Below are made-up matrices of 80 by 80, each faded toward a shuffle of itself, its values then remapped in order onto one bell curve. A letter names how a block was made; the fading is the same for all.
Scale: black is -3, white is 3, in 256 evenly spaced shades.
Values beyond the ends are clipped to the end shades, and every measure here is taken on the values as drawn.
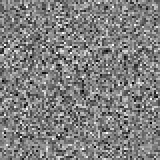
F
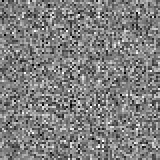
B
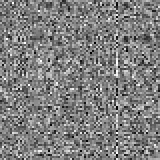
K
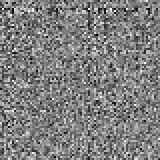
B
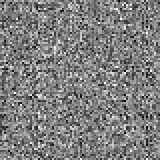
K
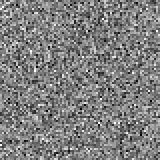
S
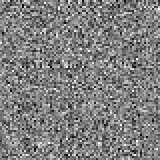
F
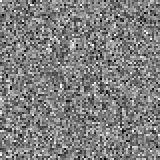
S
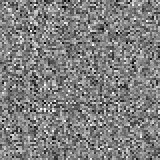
F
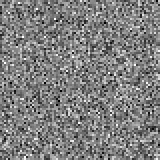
S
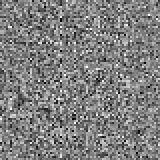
B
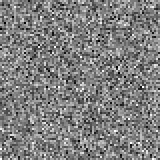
S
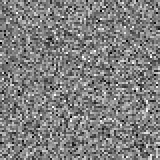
S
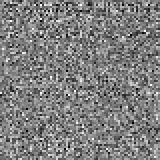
B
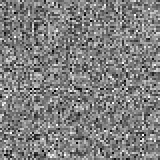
F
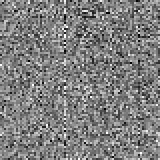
B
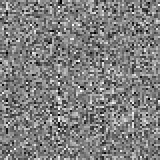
B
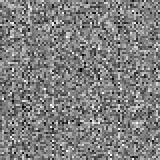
B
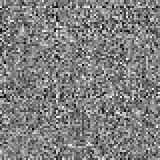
B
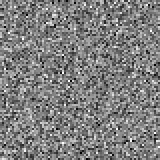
S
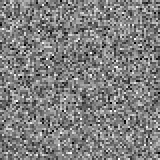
S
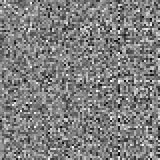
B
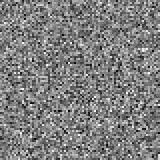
S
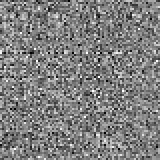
K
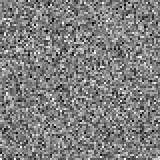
S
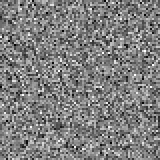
S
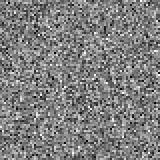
S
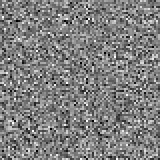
F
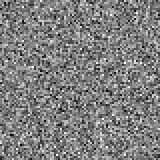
S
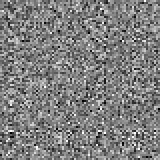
K
